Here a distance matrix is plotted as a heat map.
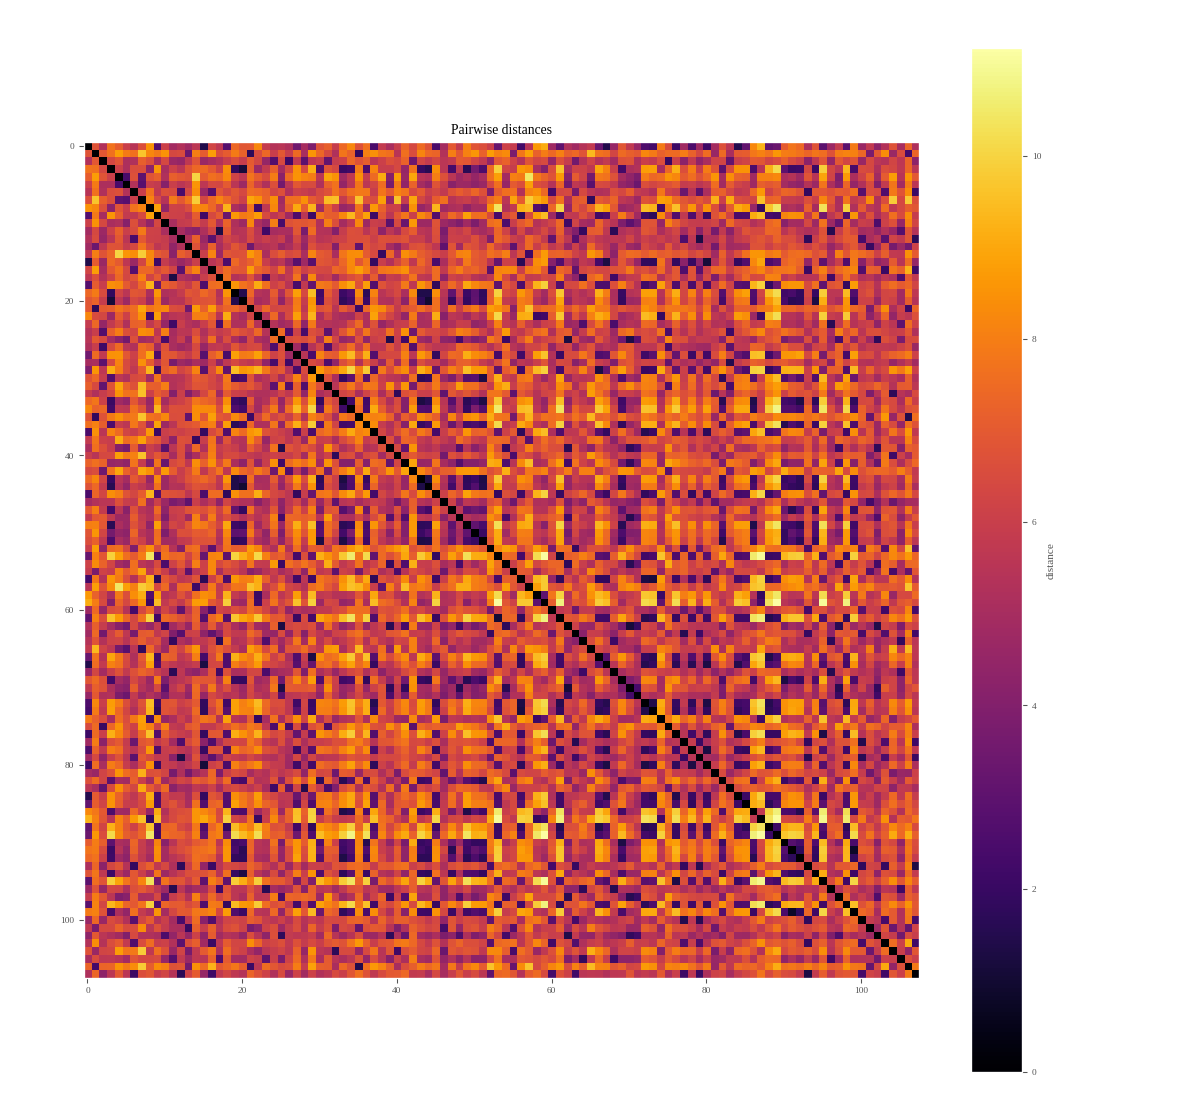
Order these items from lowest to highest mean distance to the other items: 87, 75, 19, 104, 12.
12, 19, 104, 75, 87
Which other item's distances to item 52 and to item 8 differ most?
87
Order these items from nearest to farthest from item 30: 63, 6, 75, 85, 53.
63, 6, 75, 85, 53
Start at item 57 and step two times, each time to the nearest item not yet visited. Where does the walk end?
38
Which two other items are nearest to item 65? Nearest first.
7, 5
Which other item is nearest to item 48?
70
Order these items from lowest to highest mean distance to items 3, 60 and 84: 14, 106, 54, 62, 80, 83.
80, 62, 83, 54, 14, 106
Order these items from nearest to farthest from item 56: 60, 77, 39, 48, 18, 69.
18, 60, 77, 39, 48, 69
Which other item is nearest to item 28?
83
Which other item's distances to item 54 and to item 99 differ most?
91
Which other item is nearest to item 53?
61
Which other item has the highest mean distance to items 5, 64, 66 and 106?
57
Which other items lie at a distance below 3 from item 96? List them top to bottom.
11, 17, 23, 64, 68, 105
